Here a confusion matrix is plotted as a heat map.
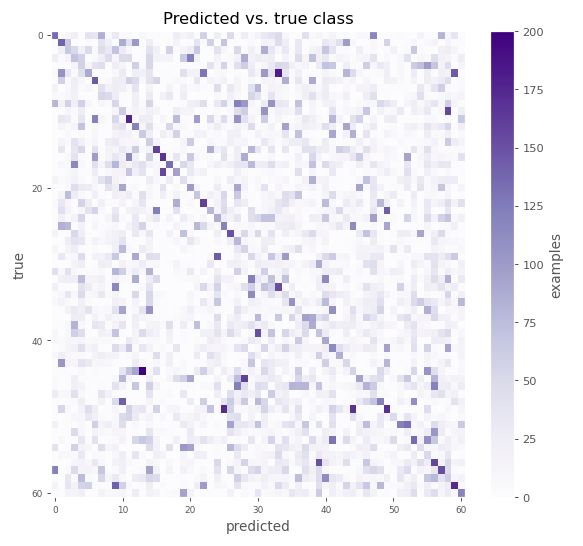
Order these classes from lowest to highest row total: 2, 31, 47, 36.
47, 31, 36, 2
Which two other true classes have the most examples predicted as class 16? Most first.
18, 20
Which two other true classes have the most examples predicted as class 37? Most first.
46, 51
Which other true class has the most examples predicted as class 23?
15
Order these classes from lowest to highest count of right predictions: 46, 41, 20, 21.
21, 46, 20, 41
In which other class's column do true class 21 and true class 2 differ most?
31
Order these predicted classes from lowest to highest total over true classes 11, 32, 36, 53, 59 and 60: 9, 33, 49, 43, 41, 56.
49, 33, 43, 56, 9, 41
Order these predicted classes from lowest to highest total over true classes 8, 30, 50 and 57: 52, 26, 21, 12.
21, 12, 52, 26
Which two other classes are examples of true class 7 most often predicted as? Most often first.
30, 57
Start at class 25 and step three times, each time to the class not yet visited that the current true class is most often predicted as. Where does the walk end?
41
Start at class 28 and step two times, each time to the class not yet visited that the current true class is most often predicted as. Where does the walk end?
58
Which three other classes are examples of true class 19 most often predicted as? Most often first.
38, 46, 8
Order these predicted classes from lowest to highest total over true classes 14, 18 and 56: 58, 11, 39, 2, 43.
2, 43, 11, 58, 39
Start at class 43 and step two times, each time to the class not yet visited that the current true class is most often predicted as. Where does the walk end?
12
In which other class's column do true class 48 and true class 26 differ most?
10
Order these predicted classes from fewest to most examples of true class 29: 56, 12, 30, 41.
30, 56, 41, 12
